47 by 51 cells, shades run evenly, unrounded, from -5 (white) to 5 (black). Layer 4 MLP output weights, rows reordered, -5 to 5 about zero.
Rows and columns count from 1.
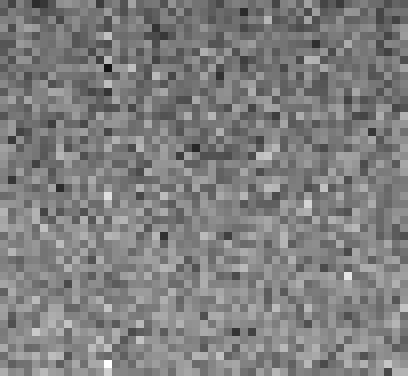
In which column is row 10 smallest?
20
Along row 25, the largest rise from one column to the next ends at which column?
15
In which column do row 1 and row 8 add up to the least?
39
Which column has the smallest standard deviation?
37
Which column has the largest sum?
41
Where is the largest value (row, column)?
9, 14
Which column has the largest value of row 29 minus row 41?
50
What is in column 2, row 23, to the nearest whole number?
3
